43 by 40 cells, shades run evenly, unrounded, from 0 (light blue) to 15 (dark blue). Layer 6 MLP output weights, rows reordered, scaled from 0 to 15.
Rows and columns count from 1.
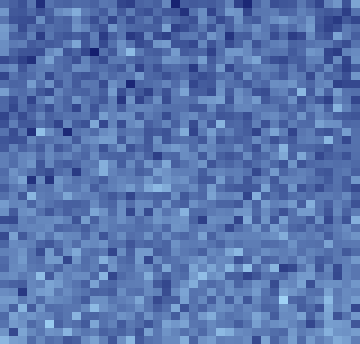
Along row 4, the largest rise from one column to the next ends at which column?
20
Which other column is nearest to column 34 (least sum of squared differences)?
7
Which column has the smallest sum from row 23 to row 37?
24
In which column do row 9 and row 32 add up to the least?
9
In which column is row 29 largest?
26
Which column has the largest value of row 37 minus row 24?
19
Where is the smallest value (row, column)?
38, 32
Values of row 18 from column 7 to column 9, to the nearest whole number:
7 7 10
